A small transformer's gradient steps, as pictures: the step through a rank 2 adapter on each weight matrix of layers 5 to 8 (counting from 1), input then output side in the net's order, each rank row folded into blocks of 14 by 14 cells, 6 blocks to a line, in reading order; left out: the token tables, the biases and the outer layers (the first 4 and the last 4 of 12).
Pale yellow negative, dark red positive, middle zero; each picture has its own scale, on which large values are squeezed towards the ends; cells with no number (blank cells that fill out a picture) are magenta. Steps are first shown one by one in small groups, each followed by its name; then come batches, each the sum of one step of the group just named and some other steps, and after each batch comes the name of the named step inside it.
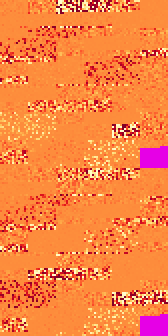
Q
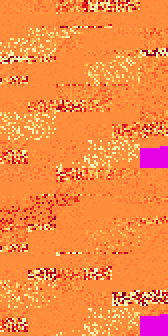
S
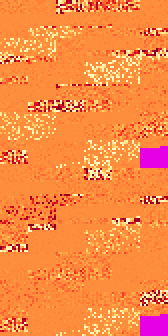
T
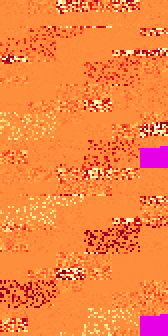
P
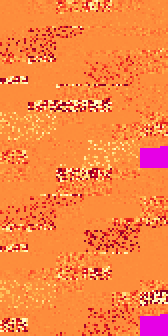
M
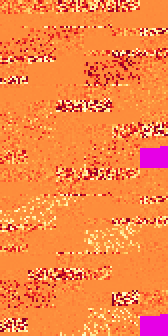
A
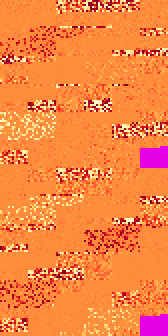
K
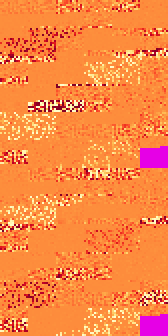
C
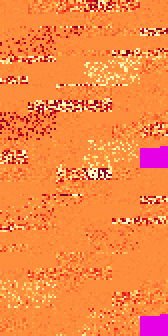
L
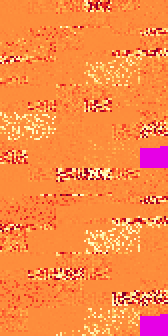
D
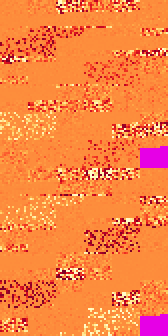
P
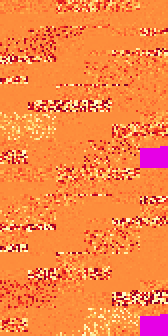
M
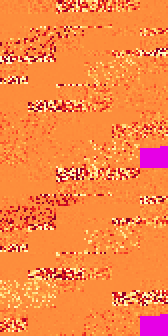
S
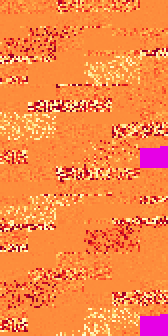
C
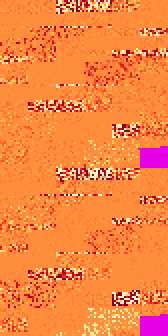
Q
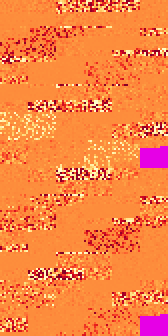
K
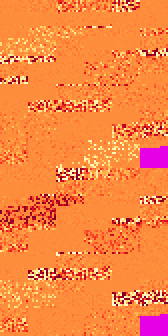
S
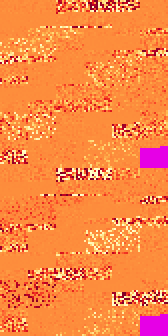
D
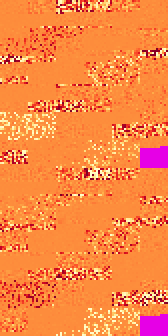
C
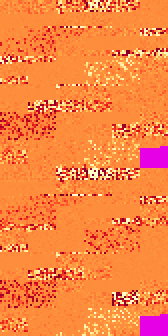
L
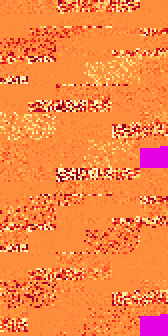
C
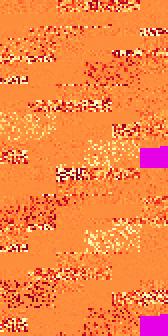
M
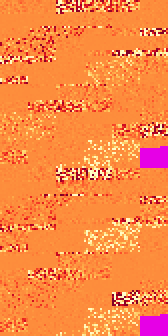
T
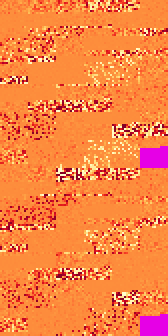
A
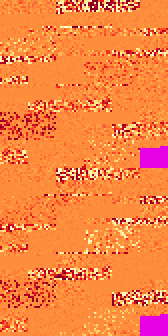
Q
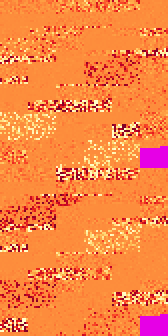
M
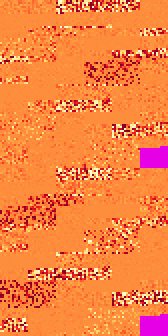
Q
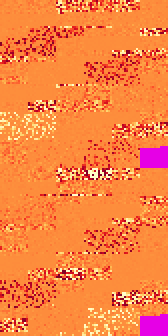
P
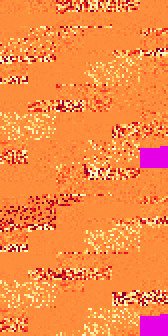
S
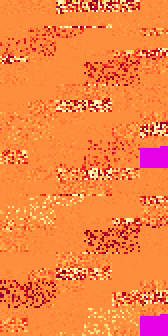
P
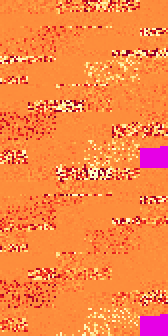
L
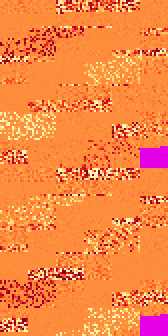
K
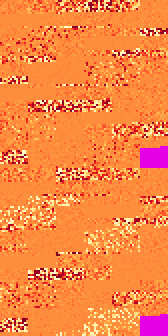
A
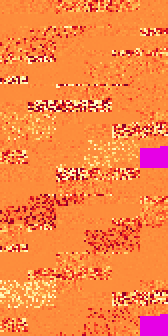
M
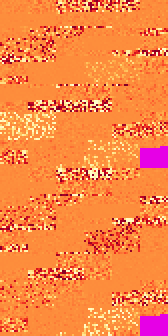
K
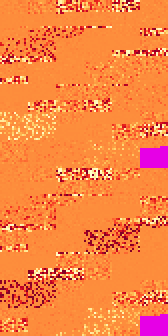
P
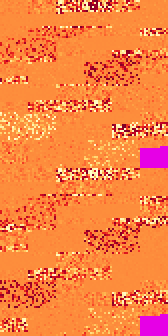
Q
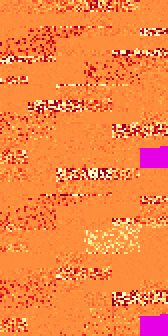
L
